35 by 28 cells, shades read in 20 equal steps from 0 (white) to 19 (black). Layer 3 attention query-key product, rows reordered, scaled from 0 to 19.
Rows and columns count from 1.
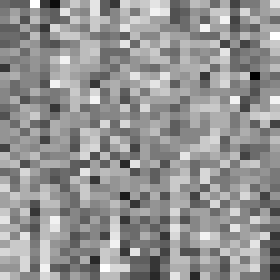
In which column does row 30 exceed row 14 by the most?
28
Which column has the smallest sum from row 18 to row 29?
18
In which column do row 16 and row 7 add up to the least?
23
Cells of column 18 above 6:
21
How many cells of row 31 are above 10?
6
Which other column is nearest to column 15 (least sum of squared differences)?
20
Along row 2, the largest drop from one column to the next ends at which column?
7
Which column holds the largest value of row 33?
10
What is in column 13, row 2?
5
